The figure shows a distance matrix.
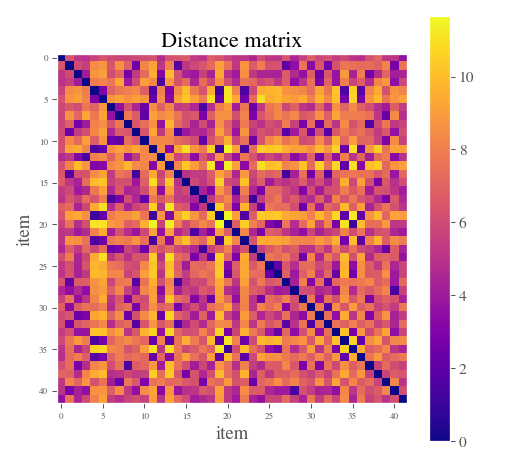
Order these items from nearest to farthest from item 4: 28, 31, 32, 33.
32, 28, 31, 33
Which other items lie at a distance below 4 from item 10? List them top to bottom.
6, 7, 17, 23, 39
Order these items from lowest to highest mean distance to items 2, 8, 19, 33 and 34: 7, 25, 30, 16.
16, 25, 30, 7
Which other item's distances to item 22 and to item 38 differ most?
11
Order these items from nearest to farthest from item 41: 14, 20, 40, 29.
29, 20, 40, 14
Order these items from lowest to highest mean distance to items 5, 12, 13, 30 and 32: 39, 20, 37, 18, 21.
21, 39, 37, 18, 20
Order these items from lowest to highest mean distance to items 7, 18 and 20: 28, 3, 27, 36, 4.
28, 3, 27, 36, 4
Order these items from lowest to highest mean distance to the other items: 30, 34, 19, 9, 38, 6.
9, 6, 30, 38, 34, 19
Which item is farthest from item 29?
13
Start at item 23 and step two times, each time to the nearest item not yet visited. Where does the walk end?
6
